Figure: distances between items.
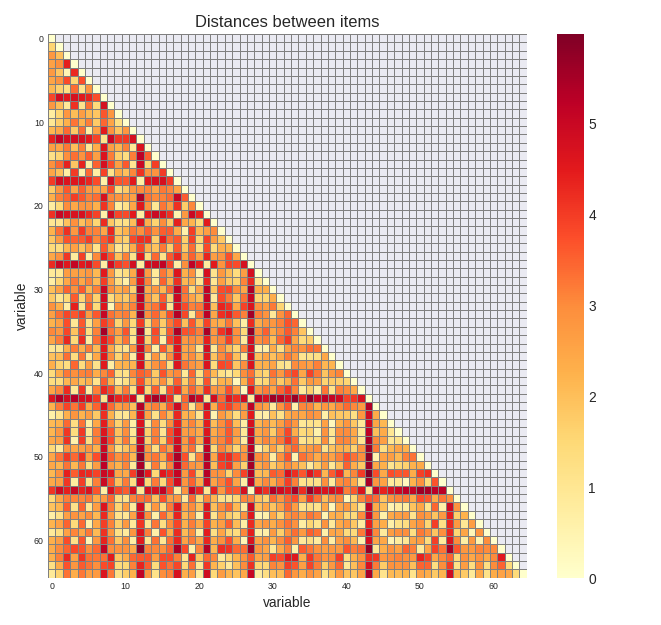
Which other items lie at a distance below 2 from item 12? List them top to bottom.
7, 17, 21, 27, 43, 54
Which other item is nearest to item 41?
25
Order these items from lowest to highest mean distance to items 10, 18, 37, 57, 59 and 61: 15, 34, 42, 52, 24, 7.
24, 52, 34, 42, 15, 7
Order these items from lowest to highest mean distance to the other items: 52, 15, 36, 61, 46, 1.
46, 1, 36, 15, 61, 52
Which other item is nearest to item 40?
55
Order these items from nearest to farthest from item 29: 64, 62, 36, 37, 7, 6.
37, 64, 6, 62, 36, 7
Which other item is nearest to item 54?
27
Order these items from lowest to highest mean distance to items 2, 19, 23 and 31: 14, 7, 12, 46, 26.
14, 46, 26, 7, 12
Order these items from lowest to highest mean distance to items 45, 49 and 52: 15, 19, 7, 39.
39, 19, 15, 7
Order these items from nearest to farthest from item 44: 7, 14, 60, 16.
60, 14, 16, 7
